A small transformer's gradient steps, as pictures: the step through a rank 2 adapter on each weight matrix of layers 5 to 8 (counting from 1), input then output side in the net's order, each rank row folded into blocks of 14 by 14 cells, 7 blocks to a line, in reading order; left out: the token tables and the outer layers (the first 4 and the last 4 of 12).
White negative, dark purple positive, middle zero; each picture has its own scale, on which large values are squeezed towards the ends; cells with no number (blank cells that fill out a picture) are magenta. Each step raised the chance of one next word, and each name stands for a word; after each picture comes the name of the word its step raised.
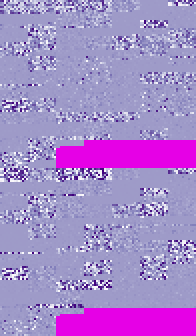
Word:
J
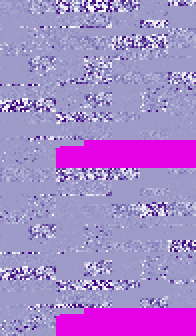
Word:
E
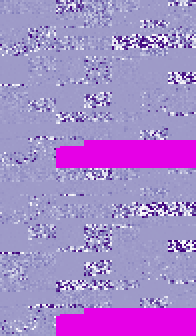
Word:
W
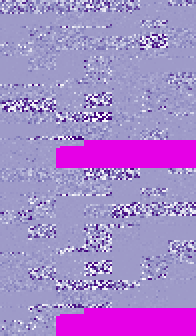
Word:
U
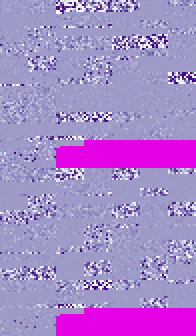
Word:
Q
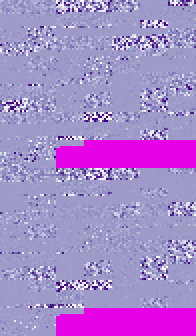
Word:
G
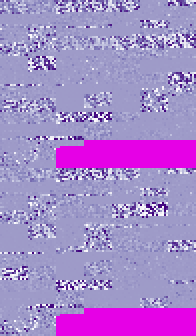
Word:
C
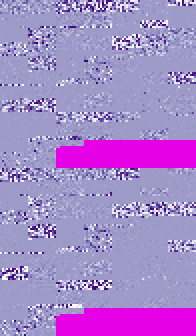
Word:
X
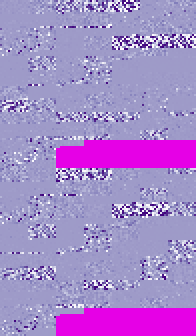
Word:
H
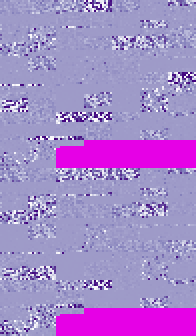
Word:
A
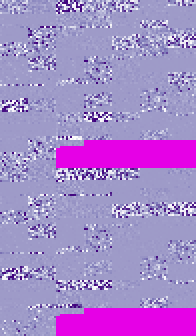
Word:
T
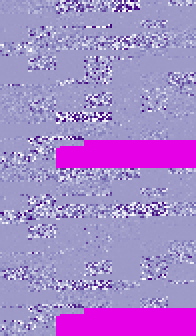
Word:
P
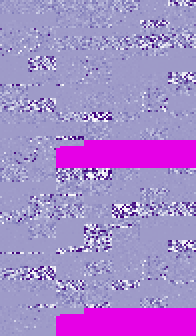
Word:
U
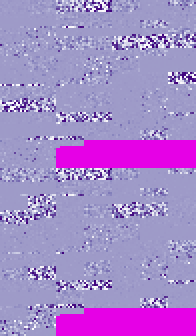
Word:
A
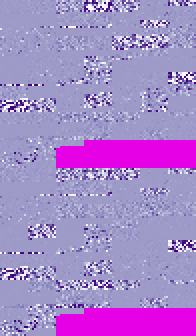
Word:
E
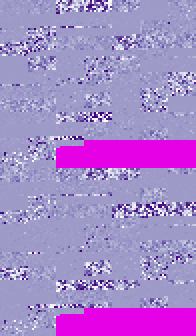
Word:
P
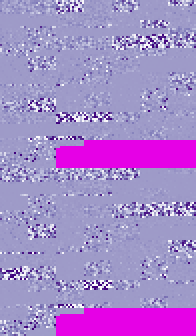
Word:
X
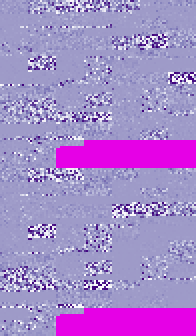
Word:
Q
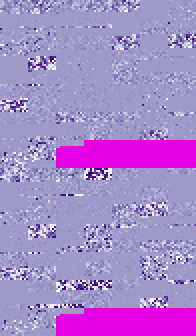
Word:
J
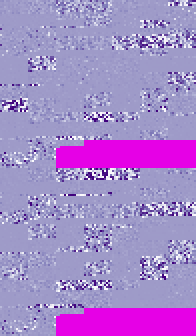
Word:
J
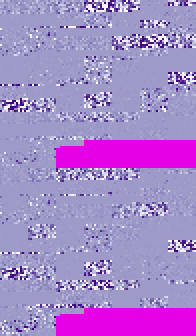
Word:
E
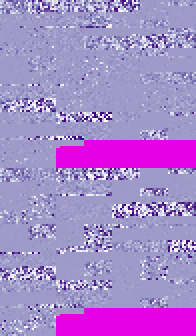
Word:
U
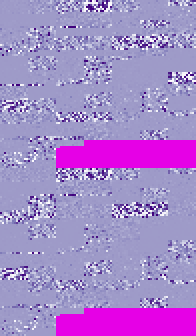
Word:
P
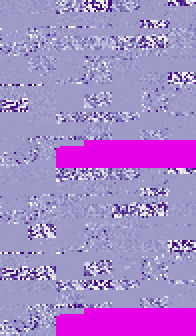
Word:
E
